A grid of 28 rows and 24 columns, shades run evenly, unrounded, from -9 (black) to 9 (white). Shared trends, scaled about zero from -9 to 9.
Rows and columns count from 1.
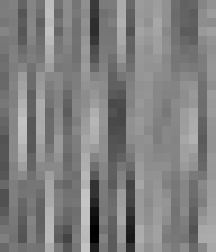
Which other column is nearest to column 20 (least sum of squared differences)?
9
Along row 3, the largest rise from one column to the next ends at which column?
6
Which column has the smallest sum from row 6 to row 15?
13
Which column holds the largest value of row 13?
3
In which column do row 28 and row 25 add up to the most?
10
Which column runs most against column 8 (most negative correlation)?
24
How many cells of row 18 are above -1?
18
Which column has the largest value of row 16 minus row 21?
11
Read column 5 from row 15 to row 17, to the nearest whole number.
3 3 2
